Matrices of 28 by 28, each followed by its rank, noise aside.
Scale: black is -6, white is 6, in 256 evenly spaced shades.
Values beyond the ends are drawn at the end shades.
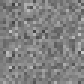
six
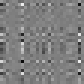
one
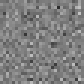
six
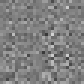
four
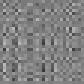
three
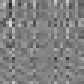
two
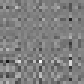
two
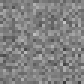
six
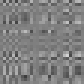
two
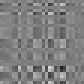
one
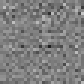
four
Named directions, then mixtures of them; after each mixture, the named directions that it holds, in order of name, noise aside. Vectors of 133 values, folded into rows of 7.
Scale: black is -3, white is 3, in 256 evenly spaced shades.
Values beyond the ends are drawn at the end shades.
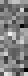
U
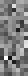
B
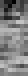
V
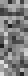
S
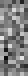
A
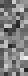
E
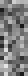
A, S, U.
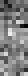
U, V.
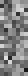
A, B, E.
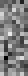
A.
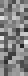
A, B.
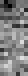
E, U, V.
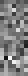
B.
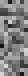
S.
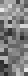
S, U, V.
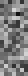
A, E, S.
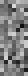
B, U.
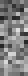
A, B, V.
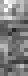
V.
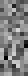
B.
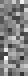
A.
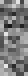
S, U.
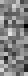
A, S, U.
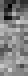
V.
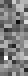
B, E.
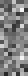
A, E.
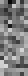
B, S, V.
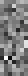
B.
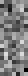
B, E, U.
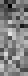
B, U, V.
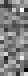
A, E, U.
